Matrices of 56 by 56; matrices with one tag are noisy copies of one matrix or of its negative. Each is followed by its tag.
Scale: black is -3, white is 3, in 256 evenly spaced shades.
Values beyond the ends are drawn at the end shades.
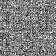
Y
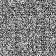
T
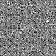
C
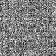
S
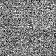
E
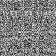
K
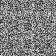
K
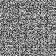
C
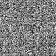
S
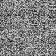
C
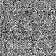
K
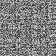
C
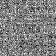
S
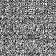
S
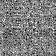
E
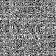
S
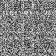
K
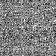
E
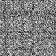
K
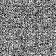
E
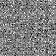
C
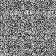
K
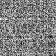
S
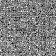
T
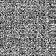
C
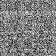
K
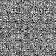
Y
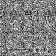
K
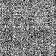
E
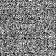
S
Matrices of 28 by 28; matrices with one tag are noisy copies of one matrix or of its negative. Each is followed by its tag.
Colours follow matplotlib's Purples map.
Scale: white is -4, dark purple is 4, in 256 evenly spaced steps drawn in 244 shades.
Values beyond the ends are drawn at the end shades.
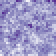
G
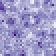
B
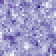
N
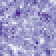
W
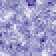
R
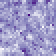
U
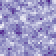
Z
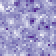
B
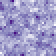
B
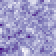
U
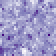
U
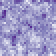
G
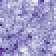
U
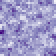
Z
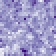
U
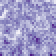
G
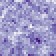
G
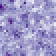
B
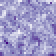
G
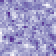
N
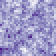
U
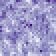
G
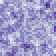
N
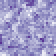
R
